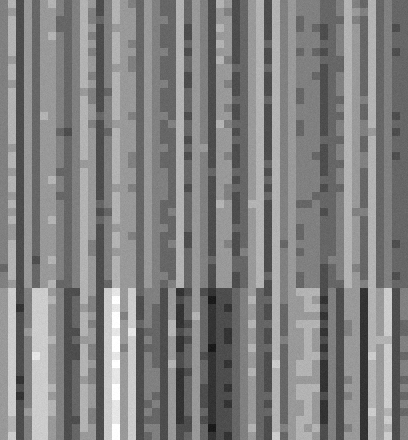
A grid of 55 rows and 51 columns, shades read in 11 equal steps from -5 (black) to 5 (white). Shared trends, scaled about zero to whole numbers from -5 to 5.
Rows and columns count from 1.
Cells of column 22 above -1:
23
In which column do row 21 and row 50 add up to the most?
15
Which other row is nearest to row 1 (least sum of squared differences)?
6
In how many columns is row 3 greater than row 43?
21
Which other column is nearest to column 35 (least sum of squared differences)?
47
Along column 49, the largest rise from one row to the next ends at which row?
37
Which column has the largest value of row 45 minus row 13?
5
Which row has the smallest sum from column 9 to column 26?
53
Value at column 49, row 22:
0
